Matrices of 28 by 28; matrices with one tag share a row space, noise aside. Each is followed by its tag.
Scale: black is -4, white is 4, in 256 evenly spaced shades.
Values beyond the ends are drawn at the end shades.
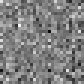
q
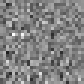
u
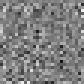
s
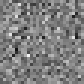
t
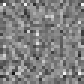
s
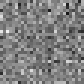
q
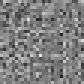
s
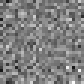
q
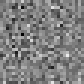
u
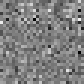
q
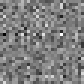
s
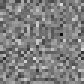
s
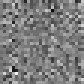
t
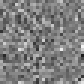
s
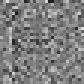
t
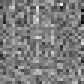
s
